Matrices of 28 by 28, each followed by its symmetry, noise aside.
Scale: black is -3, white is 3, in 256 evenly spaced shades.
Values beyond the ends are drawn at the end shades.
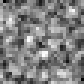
symmetric across the other diagonal.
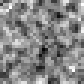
no symmetry.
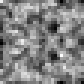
mirrored top to bottom.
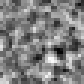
antisymmetric.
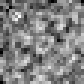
symmetric.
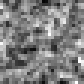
antisymmetric.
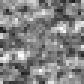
same after a half turn.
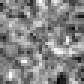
no symmetry.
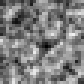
symmetric.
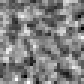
antisymmetric.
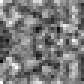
mirrored top to bottom.
